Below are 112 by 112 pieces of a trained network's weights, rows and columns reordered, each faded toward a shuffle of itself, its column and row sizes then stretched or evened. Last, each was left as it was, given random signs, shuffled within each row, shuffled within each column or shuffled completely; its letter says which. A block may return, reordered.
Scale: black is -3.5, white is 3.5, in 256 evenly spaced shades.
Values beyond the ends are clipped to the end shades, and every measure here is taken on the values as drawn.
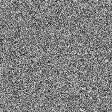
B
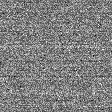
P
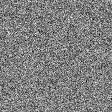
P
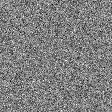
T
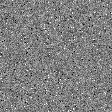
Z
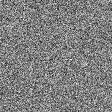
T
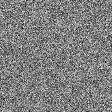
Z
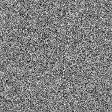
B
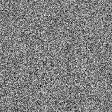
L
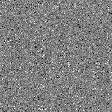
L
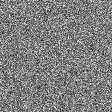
Z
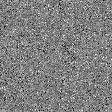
L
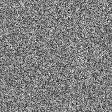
Z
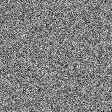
P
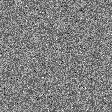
T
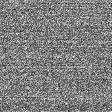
L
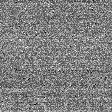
L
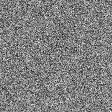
T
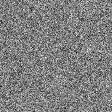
Z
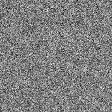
L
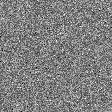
T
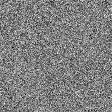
P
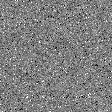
P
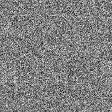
L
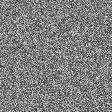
Z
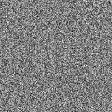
L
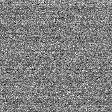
L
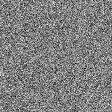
L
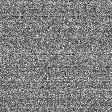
P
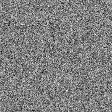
P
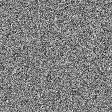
T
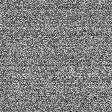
L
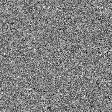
B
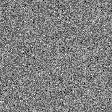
B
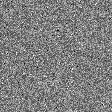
Z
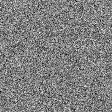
Z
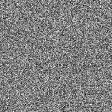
L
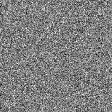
L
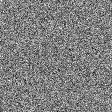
T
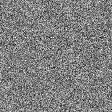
P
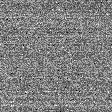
P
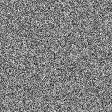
T
